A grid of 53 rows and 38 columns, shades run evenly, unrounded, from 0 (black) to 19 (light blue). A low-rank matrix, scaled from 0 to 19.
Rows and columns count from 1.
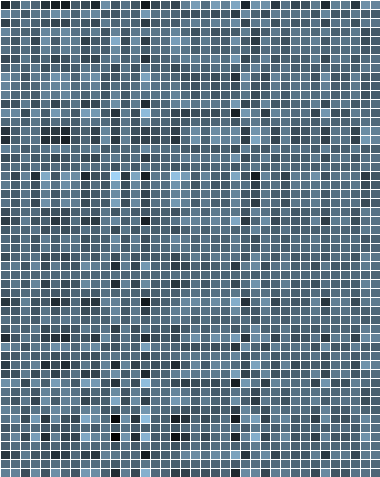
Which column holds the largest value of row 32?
26
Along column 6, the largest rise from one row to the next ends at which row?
2
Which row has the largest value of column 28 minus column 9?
20
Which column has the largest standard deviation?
15
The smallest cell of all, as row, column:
49, 12
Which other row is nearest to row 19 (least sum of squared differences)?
14
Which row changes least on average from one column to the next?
31
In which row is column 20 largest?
1
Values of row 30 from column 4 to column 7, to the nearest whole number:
12 7 11 8
